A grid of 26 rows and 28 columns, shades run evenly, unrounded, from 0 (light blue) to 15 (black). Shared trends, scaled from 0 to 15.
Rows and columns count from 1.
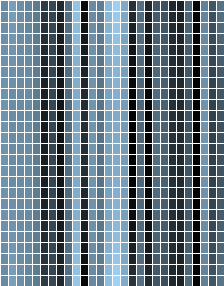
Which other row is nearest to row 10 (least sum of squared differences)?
17
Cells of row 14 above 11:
8
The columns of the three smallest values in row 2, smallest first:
15, 10, 14
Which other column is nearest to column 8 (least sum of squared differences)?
19
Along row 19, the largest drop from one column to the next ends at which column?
26
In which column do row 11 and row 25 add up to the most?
25
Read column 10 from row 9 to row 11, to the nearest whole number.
3 3 3
